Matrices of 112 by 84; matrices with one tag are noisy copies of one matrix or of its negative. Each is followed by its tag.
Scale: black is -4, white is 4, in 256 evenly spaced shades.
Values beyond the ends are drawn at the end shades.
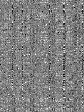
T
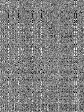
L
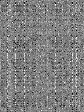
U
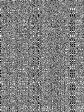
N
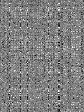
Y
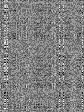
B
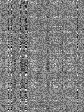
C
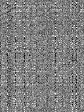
U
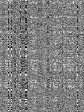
C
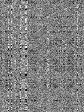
C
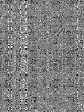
C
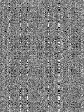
Y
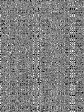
N
